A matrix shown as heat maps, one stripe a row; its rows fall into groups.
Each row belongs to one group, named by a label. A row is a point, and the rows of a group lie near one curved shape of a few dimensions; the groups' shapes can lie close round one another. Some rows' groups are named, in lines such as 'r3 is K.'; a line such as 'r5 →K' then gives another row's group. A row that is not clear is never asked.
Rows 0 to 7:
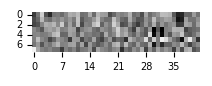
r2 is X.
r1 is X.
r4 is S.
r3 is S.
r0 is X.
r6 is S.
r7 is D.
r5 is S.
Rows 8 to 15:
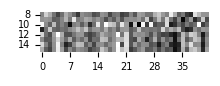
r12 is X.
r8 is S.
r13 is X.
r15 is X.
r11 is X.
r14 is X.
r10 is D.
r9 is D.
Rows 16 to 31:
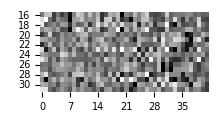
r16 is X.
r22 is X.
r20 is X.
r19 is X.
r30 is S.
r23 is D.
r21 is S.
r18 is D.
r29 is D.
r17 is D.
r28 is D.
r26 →S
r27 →S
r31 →D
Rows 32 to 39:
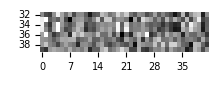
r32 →X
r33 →D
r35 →X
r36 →D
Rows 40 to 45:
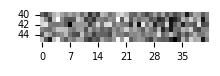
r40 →X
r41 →X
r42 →D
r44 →S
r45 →X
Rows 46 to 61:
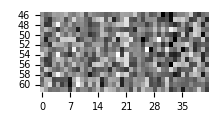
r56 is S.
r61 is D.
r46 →S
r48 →X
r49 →S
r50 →X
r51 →D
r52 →S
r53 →D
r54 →X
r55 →X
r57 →S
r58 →X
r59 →X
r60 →X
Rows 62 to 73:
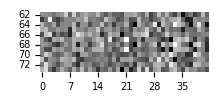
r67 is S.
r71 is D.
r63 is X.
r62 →D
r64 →S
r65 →D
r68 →S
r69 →S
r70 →S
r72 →S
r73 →D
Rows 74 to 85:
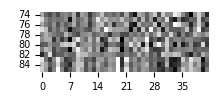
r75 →D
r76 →S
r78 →S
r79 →X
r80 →D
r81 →X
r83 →X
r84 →X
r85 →X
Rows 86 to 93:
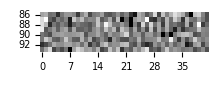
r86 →S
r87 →D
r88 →D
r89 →D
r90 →S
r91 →S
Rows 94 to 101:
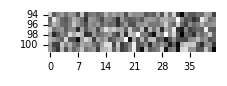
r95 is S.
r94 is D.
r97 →D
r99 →X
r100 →S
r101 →S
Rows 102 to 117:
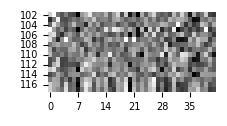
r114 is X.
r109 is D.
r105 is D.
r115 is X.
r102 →D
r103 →X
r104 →S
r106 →D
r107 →X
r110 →S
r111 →X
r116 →X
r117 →X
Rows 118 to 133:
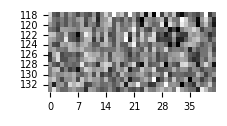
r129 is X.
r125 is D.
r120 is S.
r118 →D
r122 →X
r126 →X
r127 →X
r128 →S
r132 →D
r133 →S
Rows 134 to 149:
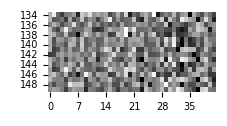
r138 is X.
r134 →D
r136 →S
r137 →X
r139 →D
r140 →D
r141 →S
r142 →X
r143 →S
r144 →D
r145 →X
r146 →X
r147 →S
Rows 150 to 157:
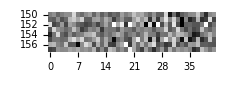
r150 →S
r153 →S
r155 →D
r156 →X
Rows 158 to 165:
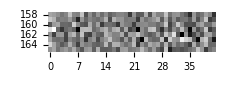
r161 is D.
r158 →D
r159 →D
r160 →S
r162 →D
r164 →D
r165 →S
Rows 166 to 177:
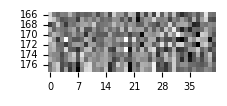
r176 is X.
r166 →D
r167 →D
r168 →X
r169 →D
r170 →S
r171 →X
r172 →S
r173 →X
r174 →D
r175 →D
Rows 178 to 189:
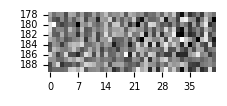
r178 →D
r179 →S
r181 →D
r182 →D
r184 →D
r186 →X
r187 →D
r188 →X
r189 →D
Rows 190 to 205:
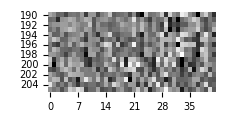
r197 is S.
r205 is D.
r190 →S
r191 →S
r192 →S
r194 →S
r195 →S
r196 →S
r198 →S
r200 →D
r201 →X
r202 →D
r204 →D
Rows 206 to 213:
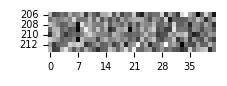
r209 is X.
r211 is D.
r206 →S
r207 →S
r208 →D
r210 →X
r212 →D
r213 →X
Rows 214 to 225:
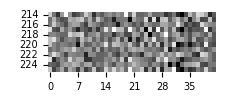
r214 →X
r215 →D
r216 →S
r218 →D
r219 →D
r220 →D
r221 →S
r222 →S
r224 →S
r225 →D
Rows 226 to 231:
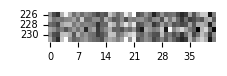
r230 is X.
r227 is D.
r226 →X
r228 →X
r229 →S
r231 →X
